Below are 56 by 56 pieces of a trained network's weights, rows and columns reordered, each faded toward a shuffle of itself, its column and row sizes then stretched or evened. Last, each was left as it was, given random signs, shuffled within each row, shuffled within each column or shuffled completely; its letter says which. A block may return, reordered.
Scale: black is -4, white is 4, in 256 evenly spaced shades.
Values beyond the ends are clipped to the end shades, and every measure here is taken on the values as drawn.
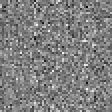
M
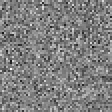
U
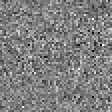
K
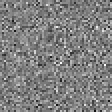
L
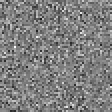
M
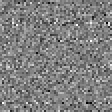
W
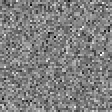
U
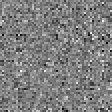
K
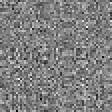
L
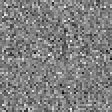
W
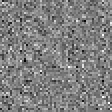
L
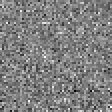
W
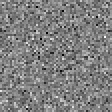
U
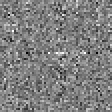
K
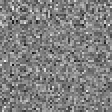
L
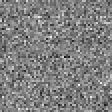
W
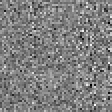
M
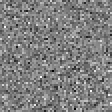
U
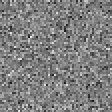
K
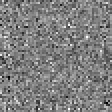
K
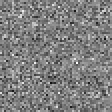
W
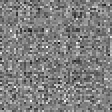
L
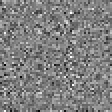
L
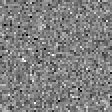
U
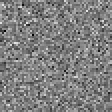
U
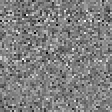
W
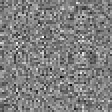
L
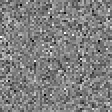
M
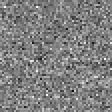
W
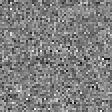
W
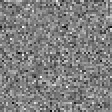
W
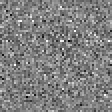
W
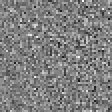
M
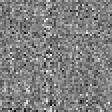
L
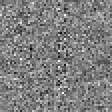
M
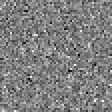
U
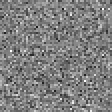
W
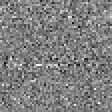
W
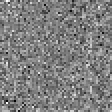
M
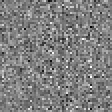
K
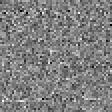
W
